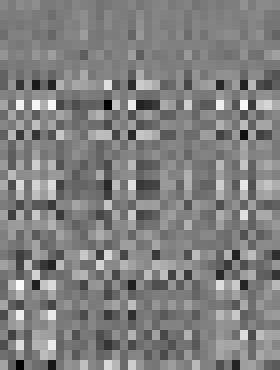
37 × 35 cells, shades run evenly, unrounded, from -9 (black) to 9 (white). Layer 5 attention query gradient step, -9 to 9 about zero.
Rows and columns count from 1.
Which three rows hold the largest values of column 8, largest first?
14, 27, 9
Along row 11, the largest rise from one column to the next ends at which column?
15
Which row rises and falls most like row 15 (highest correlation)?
22
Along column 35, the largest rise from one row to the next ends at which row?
29
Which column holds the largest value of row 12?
13
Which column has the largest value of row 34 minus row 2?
31
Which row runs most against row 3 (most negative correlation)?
6
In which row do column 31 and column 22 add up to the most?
11
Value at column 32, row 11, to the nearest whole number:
-5
